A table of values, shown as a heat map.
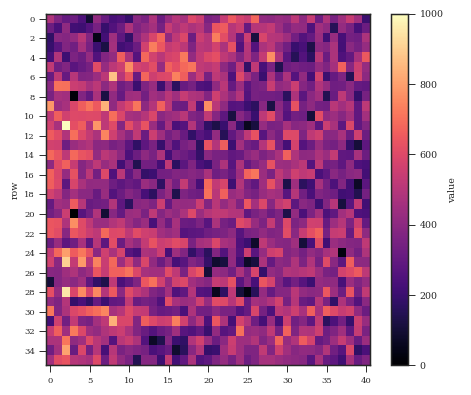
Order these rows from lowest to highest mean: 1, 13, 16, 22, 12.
13, 1, 16, 12, 22
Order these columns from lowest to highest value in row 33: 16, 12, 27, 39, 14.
14, 16, 12, 39, 27
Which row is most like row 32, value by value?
21
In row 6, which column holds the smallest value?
38
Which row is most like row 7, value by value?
15
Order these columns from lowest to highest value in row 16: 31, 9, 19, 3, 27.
19, 27, 9, 31, 3
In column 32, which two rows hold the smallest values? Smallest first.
23, 17
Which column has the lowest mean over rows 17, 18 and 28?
39
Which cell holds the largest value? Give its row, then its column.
11, 2
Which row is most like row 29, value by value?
1
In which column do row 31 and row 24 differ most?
2
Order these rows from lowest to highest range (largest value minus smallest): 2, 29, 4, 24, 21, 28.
29, 21, 4, 2, 24, 28
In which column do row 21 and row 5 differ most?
3
